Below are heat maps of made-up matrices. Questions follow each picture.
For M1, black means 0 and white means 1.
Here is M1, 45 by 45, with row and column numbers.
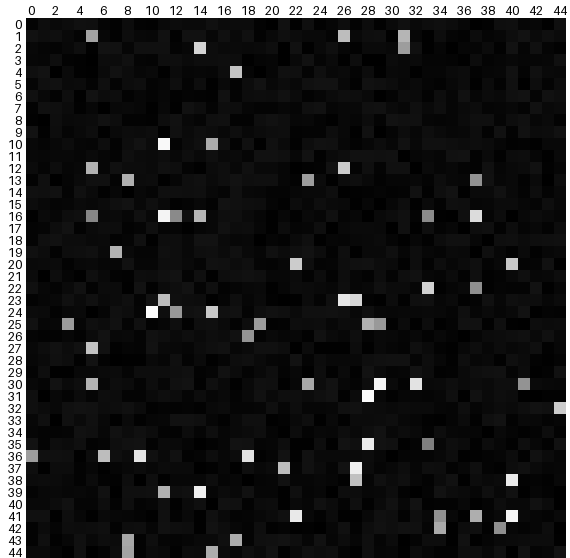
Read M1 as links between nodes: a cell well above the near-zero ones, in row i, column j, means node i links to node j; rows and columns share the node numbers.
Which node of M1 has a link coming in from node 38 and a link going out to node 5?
node 27
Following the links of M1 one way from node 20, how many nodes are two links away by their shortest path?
2
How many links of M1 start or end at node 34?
2
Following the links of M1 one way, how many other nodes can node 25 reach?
5
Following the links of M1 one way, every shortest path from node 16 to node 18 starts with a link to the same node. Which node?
node 12
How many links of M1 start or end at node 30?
5
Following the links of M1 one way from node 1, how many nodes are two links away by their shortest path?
2
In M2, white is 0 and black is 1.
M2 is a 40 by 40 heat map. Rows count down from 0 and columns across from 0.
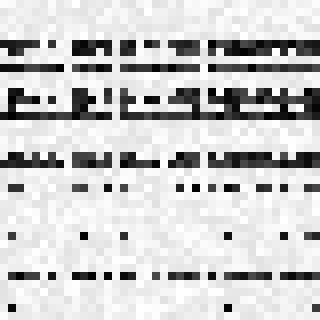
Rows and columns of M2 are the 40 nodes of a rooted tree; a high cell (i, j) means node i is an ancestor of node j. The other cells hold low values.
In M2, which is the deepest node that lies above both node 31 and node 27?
12
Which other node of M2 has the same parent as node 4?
6
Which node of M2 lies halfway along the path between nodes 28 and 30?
13
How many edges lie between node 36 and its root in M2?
6
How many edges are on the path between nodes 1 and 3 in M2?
9
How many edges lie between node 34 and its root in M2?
5
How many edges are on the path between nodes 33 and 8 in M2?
9
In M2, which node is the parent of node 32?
23
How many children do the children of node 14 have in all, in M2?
1
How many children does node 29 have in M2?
4
